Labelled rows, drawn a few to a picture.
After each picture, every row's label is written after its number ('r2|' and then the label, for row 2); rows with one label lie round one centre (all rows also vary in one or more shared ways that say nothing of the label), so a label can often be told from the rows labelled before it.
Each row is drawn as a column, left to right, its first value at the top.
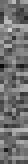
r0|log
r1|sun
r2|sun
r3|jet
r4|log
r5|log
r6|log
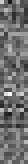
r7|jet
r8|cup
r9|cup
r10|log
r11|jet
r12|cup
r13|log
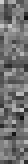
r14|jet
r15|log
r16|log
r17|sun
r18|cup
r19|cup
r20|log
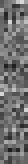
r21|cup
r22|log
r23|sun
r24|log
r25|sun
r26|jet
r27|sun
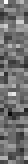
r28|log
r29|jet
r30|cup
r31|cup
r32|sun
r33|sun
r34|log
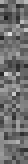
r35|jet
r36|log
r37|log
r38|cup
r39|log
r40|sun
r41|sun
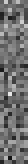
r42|log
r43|jet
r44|cup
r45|log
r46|jet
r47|sun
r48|log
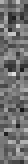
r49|jet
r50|sun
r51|log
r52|log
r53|jet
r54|log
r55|log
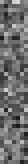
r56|jet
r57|log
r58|cup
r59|jet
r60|jet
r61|log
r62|sun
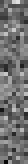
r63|log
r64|log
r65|cup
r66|sun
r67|jet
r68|log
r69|cup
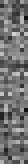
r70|cup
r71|sun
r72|cup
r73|log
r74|log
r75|sun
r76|log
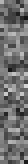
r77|jet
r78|cup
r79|log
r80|log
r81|log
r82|cup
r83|log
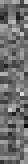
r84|log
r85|log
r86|sun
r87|sun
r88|log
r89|cup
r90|jet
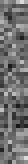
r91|sun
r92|jet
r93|log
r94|cup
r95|jet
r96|jet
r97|jet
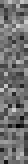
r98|sun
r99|log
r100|jet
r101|sun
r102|jet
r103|jet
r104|sun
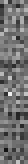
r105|log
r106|sun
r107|cup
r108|sun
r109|cup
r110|sun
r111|cup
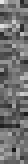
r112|jet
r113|jet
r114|jet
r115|sun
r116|jet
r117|cup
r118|cup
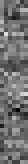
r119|sun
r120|log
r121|cup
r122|log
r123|log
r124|cup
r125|cup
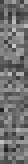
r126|log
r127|sun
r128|log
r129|sun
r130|log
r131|log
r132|jet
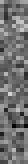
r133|sun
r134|log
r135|cup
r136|jet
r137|sun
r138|sun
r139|jet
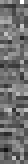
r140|sun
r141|sun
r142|sun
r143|log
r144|cup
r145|jet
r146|cup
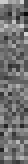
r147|sun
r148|jet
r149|log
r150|sun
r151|log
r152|jet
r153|log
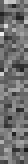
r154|log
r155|jet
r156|jet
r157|sun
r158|log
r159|log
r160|sun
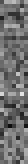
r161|cup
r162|jet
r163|jet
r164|jet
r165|log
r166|cup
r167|jet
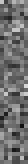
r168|jet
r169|cup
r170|log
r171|sun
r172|sun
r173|jet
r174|cup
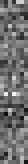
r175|cup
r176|cup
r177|jet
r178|cup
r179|jet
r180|jet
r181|log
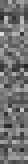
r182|log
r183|sun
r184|jet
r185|log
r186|log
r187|sun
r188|log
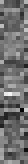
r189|jet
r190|cup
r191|cup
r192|cup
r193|cup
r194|log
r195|sun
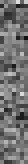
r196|cup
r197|log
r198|log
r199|log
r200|jet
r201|cup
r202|jet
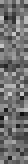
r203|sun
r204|log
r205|cup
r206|log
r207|sun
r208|cup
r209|sun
